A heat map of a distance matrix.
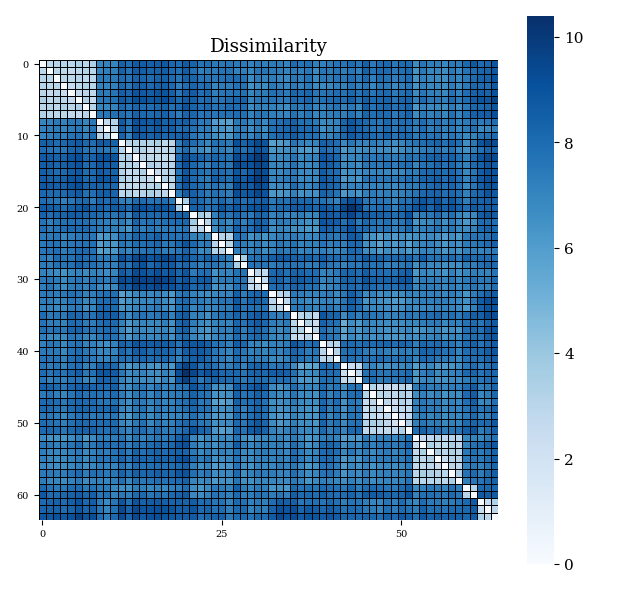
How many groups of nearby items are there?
16
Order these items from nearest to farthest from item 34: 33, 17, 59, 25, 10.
33, 59, 17, 25, 10
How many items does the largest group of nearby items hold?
8
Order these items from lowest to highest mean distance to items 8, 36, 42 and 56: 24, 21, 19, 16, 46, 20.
24, 46, 16, 21, 19, 20
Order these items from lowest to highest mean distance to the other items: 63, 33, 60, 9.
33, 9, 60, 63
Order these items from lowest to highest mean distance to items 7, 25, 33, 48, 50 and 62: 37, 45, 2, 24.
45, 24, 2, 37
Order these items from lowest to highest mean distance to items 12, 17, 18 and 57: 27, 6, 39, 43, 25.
43, 25, 6, 39, 27
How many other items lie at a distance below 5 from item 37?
3
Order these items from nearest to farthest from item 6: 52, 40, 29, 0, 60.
0, 52, 29, 40, 60
